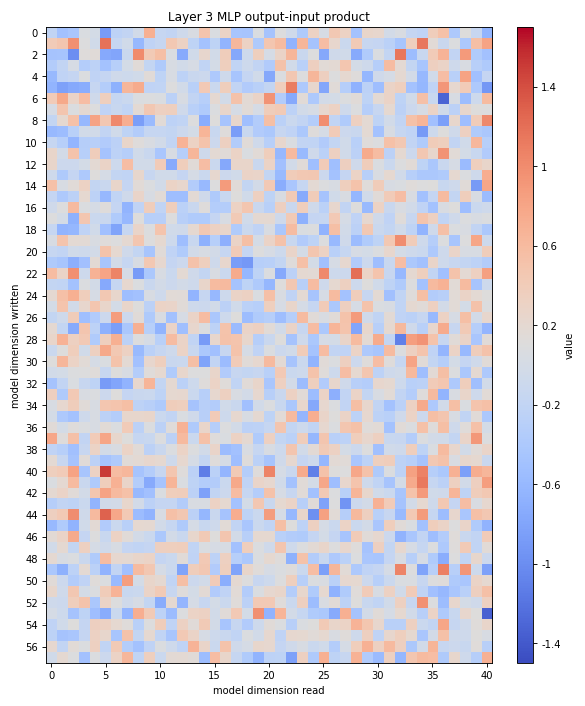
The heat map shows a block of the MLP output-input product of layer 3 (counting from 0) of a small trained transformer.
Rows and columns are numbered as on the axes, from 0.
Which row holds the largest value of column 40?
8
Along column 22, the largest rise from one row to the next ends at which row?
2
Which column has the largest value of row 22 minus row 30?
28
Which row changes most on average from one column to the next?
40
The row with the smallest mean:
9
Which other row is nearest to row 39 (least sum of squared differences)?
10
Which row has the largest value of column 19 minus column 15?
53
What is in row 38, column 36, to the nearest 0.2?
0.6
